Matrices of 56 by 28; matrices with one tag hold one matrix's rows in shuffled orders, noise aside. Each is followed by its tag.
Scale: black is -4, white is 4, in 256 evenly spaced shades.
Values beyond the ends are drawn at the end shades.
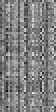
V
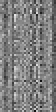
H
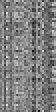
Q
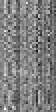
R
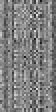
H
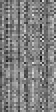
V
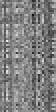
Q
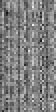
V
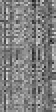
Q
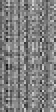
V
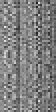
R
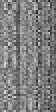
R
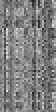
Q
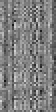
H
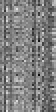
Q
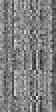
H
